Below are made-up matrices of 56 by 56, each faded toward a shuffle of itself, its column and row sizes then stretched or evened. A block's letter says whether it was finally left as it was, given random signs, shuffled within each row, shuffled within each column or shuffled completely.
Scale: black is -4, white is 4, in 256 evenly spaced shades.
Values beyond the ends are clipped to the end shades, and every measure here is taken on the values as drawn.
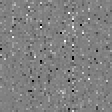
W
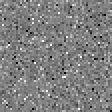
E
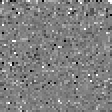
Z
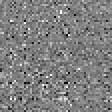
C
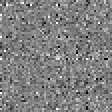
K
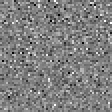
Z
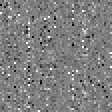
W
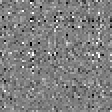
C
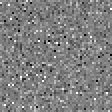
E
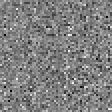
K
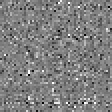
C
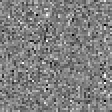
W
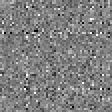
C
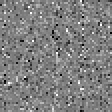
W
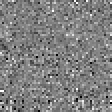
K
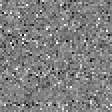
Z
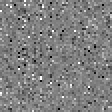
W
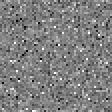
E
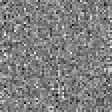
W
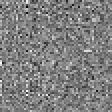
C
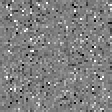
W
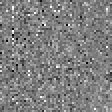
W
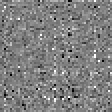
C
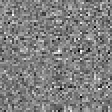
C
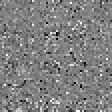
K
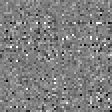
K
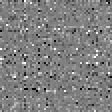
C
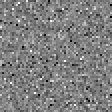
E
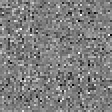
K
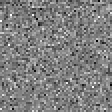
E
